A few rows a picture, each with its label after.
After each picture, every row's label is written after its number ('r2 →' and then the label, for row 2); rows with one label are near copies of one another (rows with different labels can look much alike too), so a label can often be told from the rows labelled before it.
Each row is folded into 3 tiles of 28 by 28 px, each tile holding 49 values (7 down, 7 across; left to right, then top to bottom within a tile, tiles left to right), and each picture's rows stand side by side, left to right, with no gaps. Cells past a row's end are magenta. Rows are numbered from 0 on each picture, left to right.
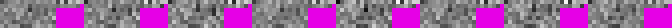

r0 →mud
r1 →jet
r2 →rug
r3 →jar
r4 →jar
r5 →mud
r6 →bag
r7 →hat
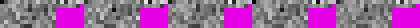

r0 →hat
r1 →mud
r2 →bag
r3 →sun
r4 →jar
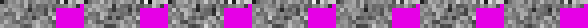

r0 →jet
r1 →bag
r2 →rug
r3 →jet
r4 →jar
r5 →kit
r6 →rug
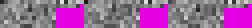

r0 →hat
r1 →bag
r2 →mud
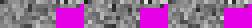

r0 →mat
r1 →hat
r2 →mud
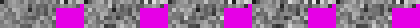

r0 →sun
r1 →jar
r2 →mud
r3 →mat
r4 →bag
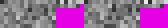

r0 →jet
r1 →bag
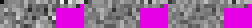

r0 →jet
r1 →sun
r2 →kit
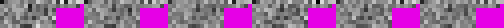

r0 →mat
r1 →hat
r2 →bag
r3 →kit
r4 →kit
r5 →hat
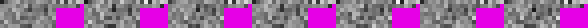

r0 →hat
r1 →hat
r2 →mud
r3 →hat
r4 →bag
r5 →jet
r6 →mud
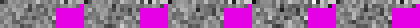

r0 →kit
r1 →mat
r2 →sun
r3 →jet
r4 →kit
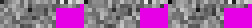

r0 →jar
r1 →jet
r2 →sun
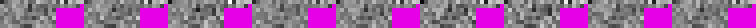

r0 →mat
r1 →mud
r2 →jet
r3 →hat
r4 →sun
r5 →kit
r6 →rug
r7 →bag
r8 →jar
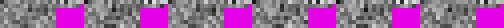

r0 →rug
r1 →jar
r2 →rug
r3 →mat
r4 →jar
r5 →mud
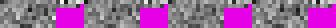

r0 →mud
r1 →jet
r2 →kit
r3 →rug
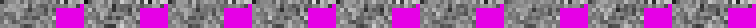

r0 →bag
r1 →mat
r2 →jar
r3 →jet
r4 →rug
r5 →kit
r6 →mud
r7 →mud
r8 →mat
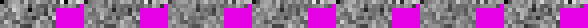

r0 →sun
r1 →jet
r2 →rug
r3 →jar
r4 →hat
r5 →hat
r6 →kit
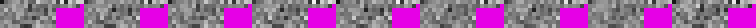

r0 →mat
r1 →mud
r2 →mat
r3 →mud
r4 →jet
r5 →mud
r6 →mud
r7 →bag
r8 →bag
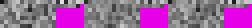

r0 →hat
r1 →mat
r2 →sun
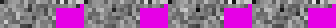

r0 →hat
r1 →sun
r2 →sun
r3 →sun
